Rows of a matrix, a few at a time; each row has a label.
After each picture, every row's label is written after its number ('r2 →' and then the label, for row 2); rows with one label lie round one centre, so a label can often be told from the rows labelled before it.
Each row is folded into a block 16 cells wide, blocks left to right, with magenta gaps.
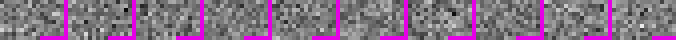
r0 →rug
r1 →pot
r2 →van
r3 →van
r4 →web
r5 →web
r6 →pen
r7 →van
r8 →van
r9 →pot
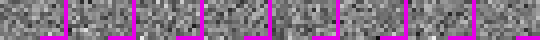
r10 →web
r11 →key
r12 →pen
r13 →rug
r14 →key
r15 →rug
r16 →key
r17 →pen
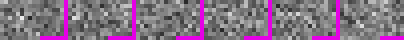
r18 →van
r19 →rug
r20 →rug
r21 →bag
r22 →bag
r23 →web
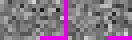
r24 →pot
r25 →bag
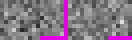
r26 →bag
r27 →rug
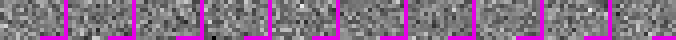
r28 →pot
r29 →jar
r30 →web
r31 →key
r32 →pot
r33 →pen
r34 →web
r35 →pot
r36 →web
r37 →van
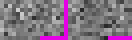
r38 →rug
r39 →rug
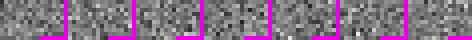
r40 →rug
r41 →rug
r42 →van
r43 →pen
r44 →rug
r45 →van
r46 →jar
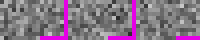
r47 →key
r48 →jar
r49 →pen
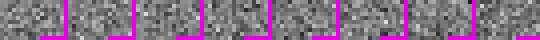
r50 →pen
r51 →bag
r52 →bag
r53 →pen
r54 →pen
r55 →pen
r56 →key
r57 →key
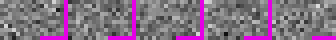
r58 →pot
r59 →van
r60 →van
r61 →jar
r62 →pot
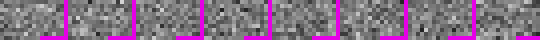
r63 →bag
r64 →pot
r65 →web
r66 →pen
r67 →rug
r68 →key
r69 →pen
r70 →web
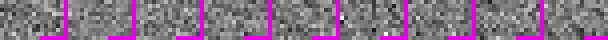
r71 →web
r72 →jar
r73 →web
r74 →bag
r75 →pen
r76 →key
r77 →pot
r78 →bag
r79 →key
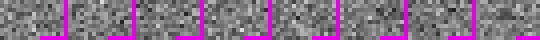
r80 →van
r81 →van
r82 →key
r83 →rug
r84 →van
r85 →jar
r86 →pen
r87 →key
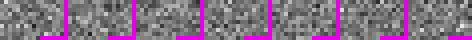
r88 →rug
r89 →van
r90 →web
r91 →pot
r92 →jar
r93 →jar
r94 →pot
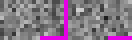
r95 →key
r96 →rug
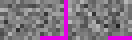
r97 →bag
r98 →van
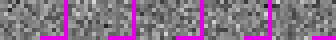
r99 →web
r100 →bag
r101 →van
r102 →bag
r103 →jar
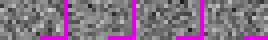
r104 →pot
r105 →jar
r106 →rug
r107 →rug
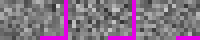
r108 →key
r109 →web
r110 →bag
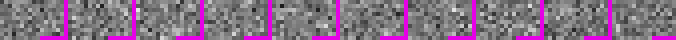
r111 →pen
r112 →rug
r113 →jar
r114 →rug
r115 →pen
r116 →jar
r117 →web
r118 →pen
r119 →key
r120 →van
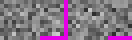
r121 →bag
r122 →pen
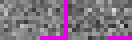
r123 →pot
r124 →web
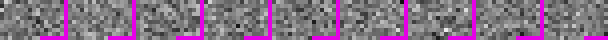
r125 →pen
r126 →key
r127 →pen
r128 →rug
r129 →rug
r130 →pen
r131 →rug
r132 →pen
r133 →web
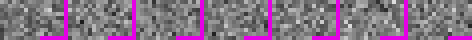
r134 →web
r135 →van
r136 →pot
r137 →key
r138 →bag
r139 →pen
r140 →key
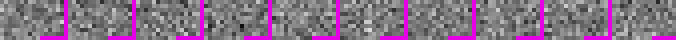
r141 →jar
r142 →web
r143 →bag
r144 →bag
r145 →rug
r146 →van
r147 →bag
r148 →pot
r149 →van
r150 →jar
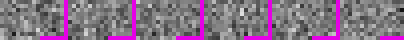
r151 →van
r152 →key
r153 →jar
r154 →key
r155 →key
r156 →web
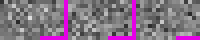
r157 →rug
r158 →pen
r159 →key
